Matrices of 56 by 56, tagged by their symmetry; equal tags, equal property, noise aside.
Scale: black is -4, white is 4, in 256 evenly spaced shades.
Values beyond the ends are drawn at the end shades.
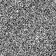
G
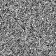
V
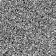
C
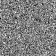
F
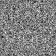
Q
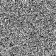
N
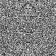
Q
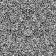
Q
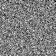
N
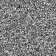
V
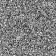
N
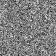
C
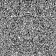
Q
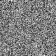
V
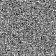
N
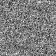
V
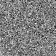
N
